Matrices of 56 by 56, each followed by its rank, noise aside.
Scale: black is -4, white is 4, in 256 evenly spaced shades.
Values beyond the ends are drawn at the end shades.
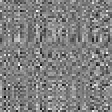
four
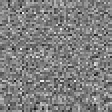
eight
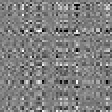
three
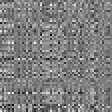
three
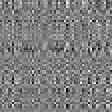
three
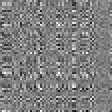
three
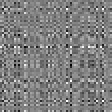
two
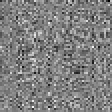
eight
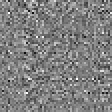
eight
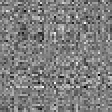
six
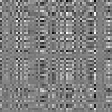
two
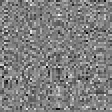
eight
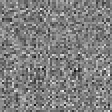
eight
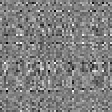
four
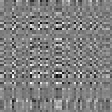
two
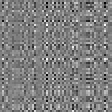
two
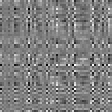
two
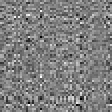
six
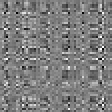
three
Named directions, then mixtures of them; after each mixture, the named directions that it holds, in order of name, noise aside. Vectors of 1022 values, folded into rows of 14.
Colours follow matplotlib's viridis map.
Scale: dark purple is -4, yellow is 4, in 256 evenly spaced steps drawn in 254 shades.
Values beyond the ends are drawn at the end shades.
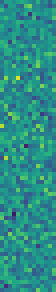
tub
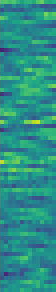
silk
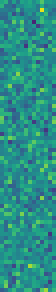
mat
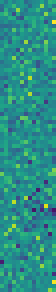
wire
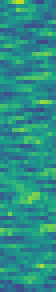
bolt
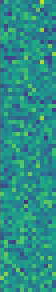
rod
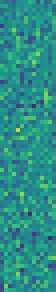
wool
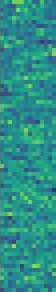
bolt, mat, rod.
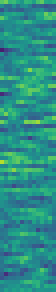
silk.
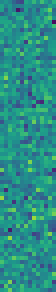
bolt, wire, wool.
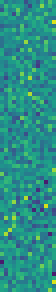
tub, wire.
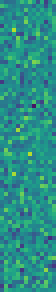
wool.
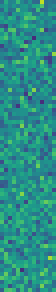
rod, wool.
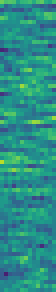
silk.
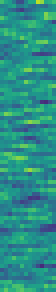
bolt, silk.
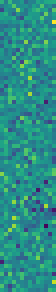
wire.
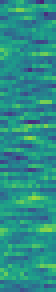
bolt, silk.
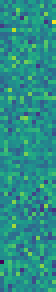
wire, wool.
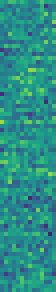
mat, silk, wire.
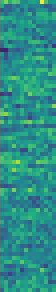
mat, rod, silk.
